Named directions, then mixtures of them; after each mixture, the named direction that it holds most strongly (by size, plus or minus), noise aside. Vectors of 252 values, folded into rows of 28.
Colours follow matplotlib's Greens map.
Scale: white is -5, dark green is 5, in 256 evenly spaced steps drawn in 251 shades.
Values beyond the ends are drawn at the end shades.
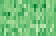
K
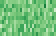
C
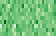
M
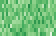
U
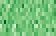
M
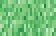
C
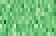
M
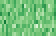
M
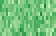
U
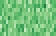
C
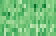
K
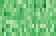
K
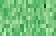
C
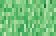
C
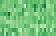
K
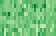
K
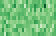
K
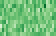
C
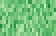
C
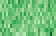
U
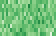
U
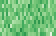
U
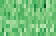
K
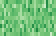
C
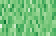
M
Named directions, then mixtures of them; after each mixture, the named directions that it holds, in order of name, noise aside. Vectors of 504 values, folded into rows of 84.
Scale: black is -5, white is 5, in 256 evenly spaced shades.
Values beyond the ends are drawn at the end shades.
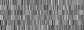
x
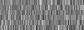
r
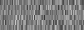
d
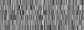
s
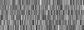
r.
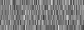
r, x.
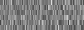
d, r, x.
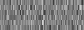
s.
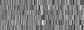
d, r, s.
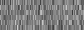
d, s, x.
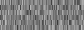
d, s, x.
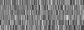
d, r, x.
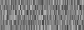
s.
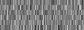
d, r, s.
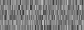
s.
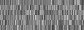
d, s, x.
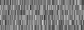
d, s, x.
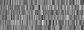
d, r, s.
